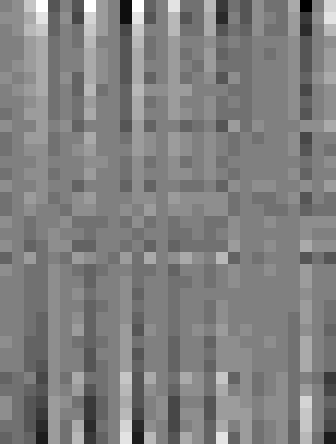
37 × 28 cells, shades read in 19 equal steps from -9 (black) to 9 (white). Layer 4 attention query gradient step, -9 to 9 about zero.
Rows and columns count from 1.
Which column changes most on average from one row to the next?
26
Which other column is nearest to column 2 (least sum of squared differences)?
22
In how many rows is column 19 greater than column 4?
17
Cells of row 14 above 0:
7
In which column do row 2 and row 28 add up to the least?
11
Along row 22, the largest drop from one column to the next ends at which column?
20
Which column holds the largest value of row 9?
12
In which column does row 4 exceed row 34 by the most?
8
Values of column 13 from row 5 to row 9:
-1 0 -2 1 -1
